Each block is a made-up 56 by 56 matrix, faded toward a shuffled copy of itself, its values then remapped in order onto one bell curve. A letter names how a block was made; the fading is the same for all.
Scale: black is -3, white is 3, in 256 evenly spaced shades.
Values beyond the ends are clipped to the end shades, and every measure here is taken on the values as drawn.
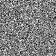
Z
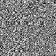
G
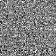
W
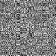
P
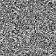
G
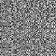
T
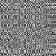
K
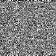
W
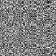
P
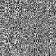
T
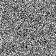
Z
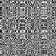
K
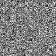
G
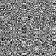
P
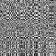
K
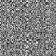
P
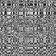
K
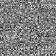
T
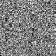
G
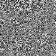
W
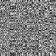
P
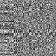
P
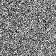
Z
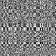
K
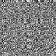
P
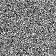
Z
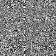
W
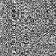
P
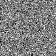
Z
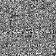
W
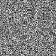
G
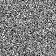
Z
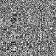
G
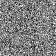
Z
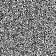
Z
